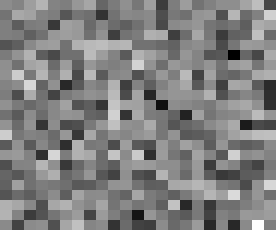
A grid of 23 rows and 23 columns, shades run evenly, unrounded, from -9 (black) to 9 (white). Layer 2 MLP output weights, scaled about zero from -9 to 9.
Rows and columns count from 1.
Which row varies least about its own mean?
7
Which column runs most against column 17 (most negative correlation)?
1
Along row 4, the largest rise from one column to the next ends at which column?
22
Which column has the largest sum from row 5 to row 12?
10
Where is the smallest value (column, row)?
20, 6
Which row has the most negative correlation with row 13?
23
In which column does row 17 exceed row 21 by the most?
4
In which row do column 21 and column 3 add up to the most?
9
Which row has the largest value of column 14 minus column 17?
8
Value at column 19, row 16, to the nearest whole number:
-3
